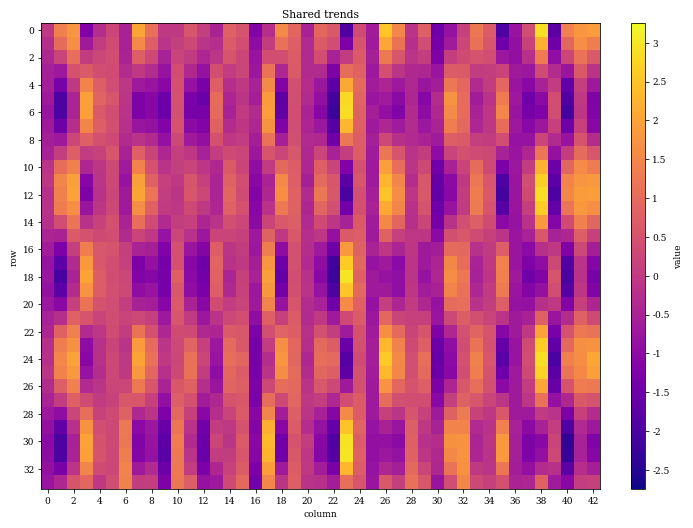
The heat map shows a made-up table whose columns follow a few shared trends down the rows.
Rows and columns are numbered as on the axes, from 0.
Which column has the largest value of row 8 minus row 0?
23
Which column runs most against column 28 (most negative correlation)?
16
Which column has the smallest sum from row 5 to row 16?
30
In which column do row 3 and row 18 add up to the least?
22
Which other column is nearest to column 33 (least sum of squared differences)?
14
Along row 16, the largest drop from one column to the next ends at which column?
18
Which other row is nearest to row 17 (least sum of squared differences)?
19
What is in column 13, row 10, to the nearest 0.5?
-0.5
